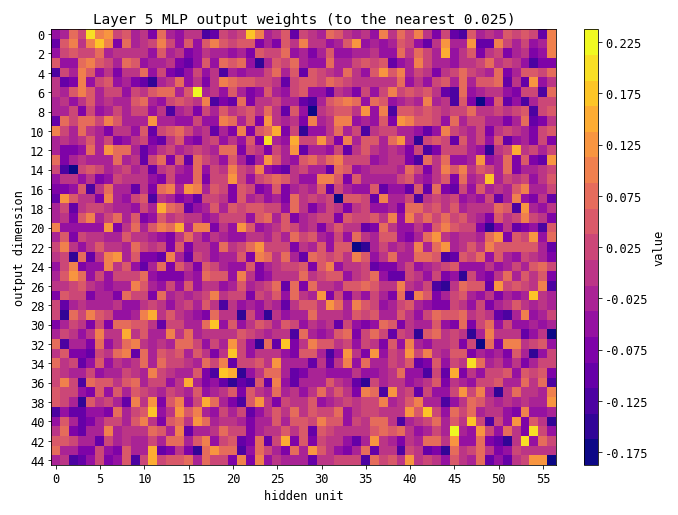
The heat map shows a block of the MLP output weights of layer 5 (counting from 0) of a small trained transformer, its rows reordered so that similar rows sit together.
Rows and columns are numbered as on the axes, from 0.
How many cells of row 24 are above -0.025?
29
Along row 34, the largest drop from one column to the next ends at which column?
20
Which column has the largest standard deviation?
56
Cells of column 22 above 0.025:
12
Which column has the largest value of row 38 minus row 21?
17
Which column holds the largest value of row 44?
11
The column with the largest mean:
25
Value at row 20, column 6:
0.125
